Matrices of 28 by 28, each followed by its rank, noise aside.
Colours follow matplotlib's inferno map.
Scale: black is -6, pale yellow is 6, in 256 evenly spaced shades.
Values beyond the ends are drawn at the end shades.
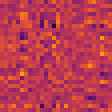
five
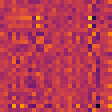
two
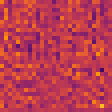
four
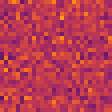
five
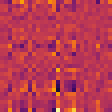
two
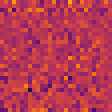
five
